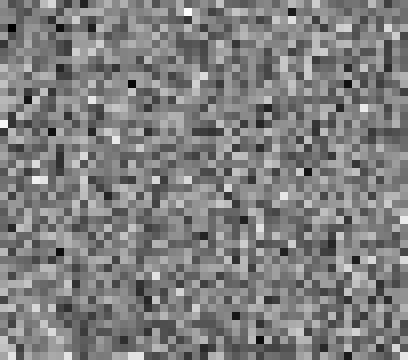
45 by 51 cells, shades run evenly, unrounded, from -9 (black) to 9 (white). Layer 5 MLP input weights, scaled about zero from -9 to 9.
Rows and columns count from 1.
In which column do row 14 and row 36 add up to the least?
43
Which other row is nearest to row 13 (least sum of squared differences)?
37
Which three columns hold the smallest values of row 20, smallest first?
8, 42, 25
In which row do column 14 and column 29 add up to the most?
17
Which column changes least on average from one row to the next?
32
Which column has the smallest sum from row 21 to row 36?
30
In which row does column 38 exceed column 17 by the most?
11
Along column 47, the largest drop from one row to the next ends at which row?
34
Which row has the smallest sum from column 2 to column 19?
16
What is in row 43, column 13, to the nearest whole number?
2
